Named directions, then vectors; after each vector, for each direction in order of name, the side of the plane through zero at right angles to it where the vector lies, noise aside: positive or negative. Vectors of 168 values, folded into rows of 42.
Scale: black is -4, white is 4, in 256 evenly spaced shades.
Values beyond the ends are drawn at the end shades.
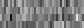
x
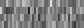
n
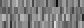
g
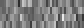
positive, positive, negative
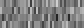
negative, positive, positive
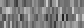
negative, negative, positive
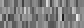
negative, negative, positive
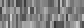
negative, negative, negative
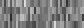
positive, positive, positive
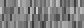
negative, positive, positive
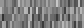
negative, positive, positive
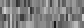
negative, negative, negative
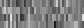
negative, negative, negative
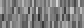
negative, positive, positive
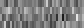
negative, negative, positive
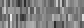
negative, negative, negative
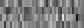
positive, positive, negative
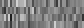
positive, positive, positive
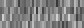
positive, negative, negative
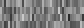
positive, positive, positive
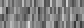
negative, positive, negative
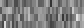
negative, negative, positive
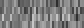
positive, negative, negative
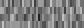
negative, positive, negative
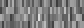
positive, negative, positive
